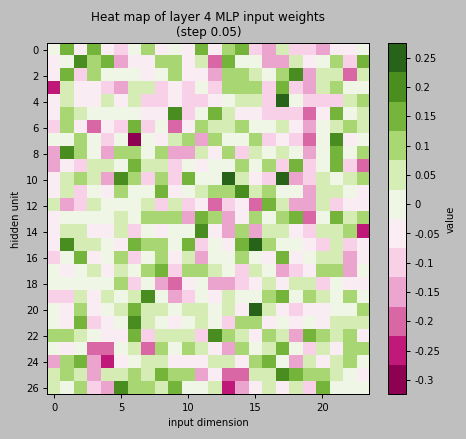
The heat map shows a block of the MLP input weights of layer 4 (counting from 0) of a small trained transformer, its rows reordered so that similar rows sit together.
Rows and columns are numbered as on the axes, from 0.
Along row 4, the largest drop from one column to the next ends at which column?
18
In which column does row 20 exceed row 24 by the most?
4
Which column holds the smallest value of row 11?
19
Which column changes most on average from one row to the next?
17
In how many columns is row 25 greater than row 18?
17
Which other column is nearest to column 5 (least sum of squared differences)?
20
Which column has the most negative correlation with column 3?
22
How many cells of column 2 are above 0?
15
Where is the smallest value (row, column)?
7, 6
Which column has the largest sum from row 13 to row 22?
2
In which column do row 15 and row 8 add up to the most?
1
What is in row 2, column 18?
0.2
